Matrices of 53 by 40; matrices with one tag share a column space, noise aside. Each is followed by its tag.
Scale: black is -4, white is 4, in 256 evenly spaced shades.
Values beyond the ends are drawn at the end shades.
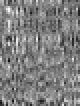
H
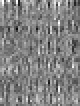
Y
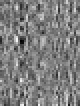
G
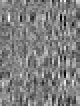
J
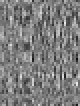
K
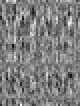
K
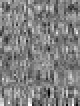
G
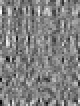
H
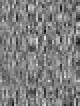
G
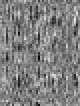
K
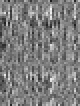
K
